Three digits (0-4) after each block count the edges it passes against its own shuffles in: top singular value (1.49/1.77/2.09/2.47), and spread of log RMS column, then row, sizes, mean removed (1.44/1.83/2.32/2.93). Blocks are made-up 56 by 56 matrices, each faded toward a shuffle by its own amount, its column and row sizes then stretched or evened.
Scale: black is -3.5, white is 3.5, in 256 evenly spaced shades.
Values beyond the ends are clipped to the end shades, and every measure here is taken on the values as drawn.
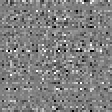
1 2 4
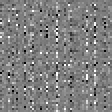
2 4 1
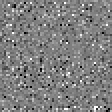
0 0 2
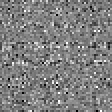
1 2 3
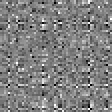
4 3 2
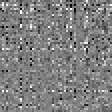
1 4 3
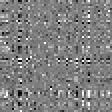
4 3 2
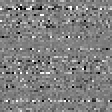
0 0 4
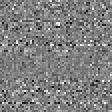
2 0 3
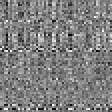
4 1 4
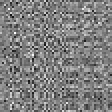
4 3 0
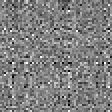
3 2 2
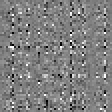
3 4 2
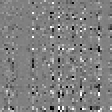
3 4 3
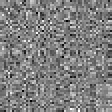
4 2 1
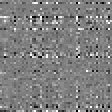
4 3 4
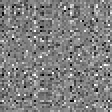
3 2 1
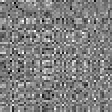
4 2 2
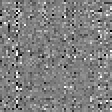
2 3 2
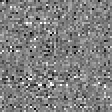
1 1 3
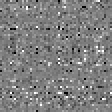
0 2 3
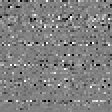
0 0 4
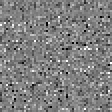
0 1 2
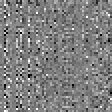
3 4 0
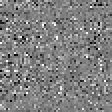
1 1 2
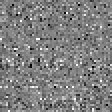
0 0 2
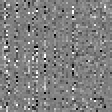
0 4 1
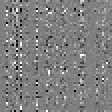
2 4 1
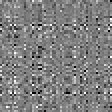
4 4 3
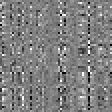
4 4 2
